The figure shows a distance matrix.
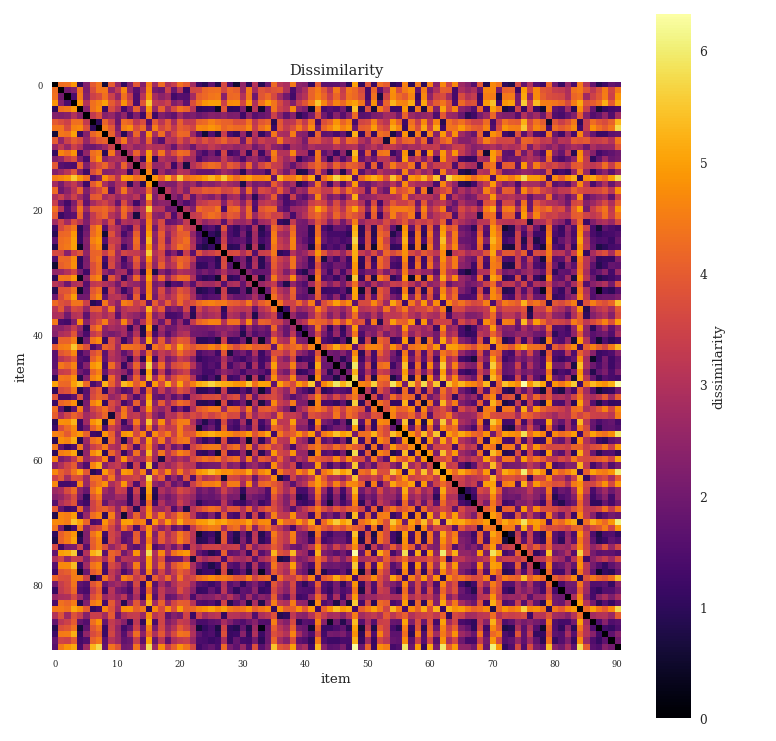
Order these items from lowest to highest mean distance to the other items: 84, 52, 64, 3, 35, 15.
52, 64, 35, 3, 84, 15
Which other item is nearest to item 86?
44
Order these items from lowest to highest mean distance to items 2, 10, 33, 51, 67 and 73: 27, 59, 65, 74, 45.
59, 45, 65, 74, 27
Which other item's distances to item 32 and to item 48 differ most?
18
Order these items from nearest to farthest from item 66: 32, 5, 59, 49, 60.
5, 49, 32, 59, 60
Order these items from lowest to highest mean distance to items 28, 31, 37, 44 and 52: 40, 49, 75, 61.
49, 40, 61, 75
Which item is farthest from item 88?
3
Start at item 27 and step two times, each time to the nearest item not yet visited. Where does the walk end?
36
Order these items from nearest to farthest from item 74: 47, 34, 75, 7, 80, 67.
67, 80, 34, 47, 75, 7
